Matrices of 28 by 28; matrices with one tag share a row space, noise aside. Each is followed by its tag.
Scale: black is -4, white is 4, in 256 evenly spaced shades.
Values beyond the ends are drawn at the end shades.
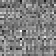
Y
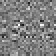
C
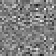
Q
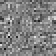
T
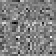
C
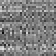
Y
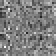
T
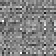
Y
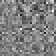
Q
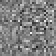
Q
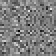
C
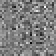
Q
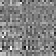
Y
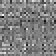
Y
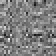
T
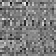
Y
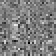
C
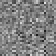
Q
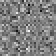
C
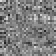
T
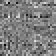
T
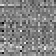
Y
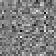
Q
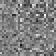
Q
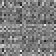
Y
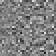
Q
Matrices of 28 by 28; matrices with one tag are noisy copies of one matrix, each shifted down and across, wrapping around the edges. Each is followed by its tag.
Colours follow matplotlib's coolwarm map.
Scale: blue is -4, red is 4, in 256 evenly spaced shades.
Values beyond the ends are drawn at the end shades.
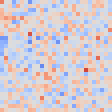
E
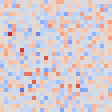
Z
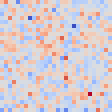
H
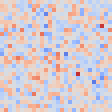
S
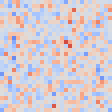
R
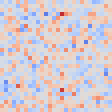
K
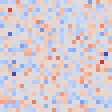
Z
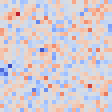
K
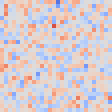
R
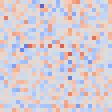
Z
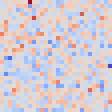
E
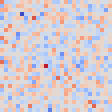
R
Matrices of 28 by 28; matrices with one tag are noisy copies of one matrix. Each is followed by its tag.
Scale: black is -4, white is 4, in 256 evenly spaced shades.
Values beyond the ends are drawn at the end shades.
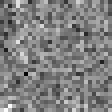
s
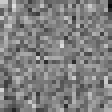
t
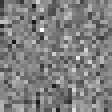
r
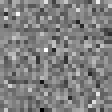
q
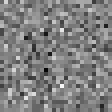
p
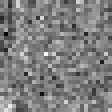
s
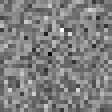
p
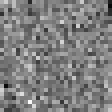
t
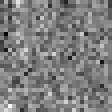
s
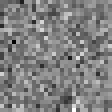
r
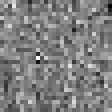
t
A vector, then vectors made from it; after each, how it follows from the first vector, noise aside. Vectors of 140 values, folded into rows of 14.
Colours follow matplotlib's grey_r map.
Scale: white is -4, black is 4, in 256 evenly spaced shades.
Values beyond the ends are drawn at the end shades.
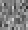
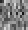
wrapped around.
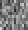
reversed, negated.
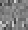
reversed, negated, partly zeroed.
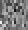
reversed, negated.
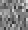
wrapped around.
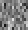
copied.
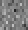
reversed, negated, partly zeroed.
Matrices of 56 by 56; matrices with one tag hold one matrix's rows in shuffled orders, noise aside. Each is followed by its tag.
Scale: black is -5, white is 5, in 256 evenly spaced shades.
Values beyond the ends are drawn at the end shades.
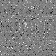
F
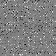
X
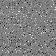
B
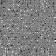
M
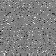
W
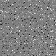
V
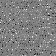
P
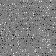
P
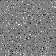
B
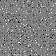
B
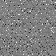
B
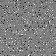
X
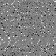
M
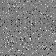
B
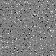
V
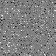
M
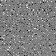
W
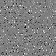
X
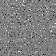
B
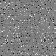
M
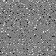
W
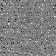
M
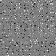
V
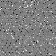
F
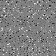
W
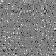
M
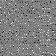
P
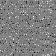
P
